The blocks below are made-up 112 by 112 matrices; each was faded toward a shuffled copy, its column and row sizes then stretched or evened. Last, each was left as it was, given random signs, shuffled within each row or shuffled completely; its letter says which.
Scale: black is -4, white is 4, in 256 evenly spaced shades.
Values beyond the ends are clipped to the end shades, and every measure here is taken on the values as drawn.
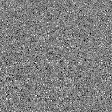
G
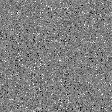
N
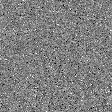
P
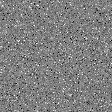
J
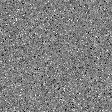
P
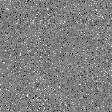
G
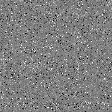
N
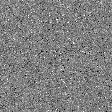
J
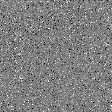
G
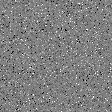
P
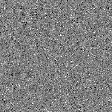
G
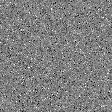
P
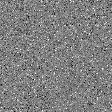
N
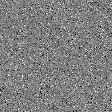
N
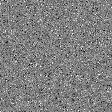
J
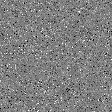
J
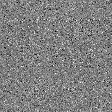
N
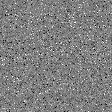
J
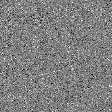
G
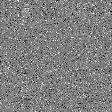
G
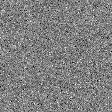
J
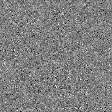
G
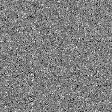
N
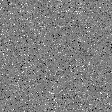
J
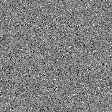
J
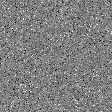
P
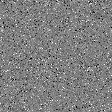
J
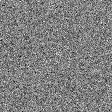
P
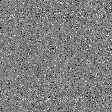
N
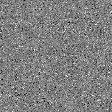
G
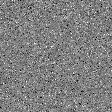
P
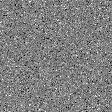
P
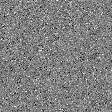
J
